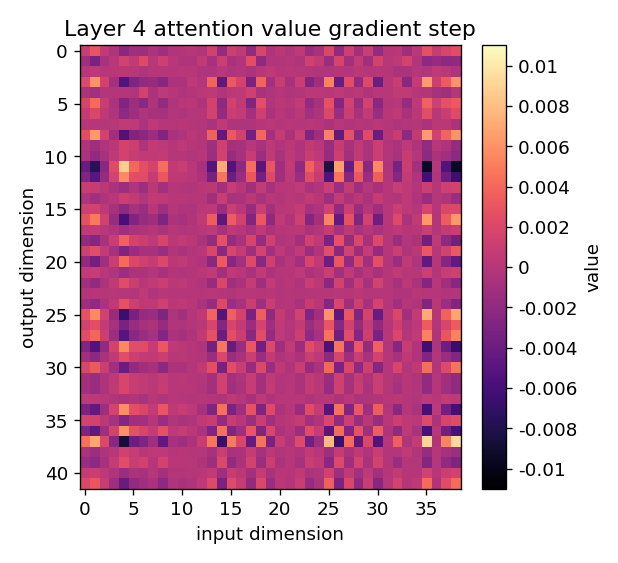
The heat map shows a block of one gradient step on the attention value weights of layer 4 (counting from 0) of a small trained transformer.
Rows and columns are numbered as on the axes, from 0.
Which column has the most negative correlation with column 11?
12
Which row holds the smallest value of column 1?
11
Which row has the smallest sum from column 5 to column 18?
37
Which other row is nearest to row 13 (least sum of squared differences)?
40
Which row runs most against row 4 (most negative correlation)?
2
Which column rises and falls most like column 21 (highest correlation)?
7
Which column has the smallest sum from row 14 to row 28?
4
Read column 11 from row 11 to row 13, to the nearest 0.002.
0 0 0
